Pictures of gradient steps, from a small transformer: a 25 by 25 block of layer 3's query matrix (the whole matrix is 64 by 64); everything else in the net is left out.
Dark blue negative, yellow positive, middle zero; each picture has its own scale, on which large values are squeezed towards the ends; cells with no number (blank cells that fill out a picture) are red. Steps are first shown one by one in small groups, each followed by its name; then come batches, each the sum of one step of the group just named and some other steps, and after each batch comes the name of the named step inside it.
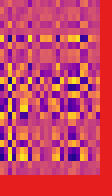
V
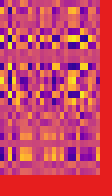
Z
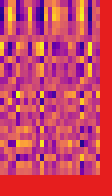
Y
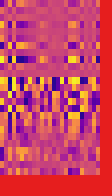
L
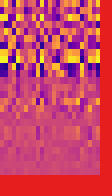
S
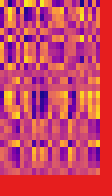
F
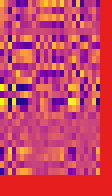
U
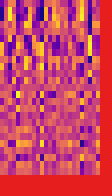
Y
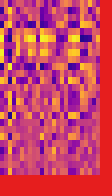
L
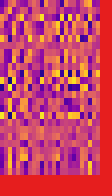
V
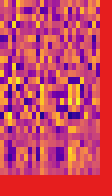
S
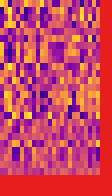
F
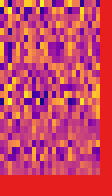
F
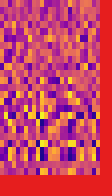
V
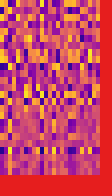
S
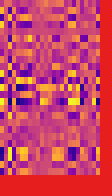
U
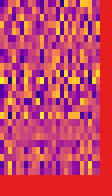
L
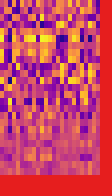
L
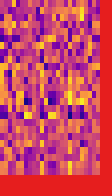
Y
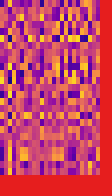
Z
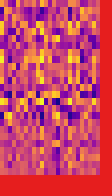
S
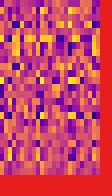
V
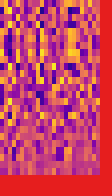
S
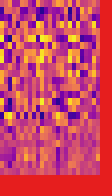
Z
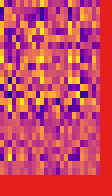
V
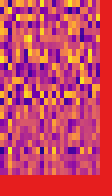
S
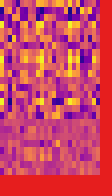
U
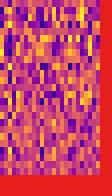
Y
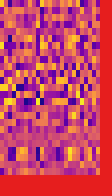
U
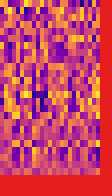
F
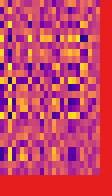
V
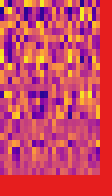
F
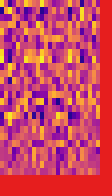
F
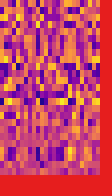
S
